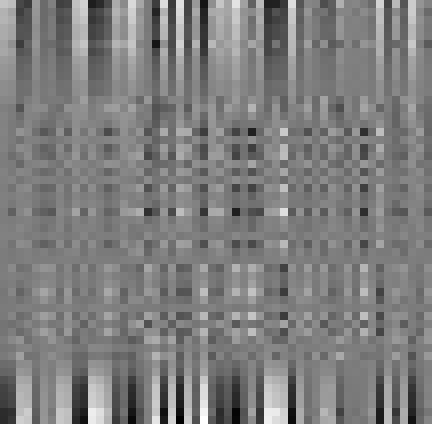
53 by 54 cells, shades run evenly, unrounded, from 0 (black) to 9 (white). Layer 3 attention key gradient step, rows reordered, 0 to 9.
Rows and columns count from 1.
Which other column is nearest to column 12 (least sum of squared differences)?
34
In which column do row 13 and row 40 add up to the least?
36
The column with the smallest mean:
20
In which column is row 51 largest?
26
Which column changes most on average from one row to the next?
32
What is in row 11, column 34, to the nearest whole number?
4
